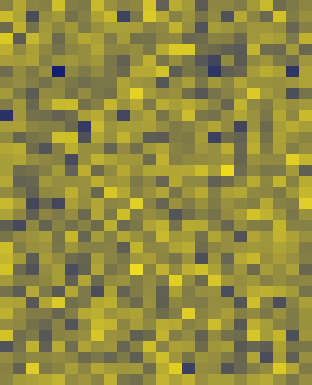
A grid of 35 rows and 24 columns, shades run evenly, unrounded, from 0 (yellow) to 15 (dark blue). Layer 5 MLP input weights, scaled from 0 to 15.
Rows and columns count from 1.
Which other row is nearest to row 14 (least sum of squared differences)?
33
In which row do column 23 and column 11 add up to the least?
25
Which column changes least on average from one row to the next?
4
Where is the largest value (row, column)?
7, 5
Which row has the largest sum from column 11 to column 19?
13
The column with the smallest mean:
20
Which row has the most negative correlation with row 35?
19
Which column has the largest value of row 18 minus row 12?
8
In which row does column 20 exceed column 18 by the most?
16
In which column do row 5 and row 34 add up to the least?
14
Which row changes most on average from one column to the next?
2
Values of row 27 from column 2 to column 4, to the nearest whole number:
10 4 8
